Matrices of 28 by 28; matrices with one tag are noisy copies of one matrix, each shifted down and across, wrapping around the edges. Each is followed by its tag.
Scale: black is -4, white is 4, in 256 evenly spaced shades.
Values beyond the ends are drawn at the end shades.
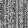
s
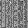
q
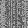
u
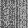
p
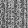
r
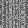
q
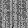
s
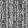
s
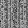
r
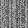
s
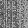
u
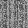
s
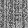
r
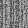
s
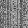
p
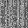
s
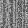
r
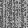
r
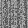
r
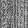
p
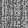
r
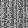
r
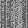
u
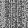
u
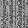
r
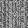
q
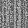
s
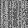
s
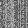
u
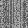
p
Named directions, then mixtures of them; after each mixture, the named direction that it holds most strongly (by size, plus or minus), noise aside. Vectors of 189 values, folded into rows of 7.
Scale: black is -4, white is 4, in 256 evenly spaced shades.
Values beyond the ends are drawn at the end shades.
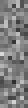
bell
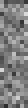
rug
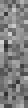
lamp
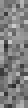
lamp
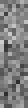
lamp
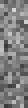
lamp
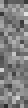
rug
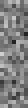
bell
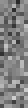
bell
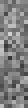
lamp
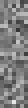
bell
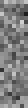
rug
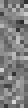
rug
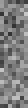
rug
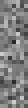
bell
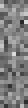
rug
